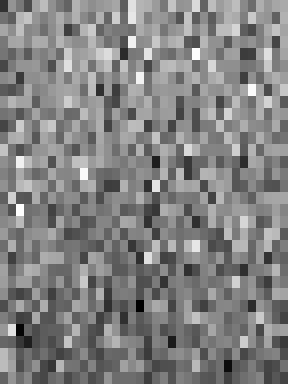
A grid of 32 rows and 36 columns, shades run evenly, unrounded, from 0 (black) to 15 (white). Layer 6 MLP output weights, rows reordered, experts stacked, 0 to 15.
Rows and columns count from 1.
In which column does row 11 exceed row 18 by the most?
7
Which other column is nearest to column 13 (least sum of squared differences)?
6
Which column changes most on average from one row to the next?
25
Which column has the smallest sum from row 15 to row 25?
14
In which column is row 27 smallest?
16
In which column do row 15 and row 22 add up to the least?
34
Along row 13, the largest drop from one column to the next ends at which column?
31
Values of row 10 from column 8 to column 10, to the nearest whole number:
9 6 6
